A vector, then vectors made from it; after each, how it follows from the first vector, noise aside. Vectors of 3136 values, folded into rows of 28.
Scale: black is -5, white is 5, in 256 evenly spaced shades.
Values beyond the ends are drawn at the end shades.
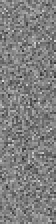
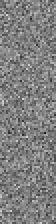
wrapped around.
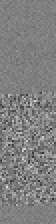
negated, partly zeroed.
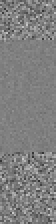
negated, partly zeroed.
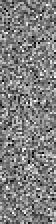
negated, scaled up.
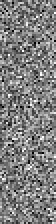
negated, scaled up.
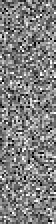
negated, scaled up.
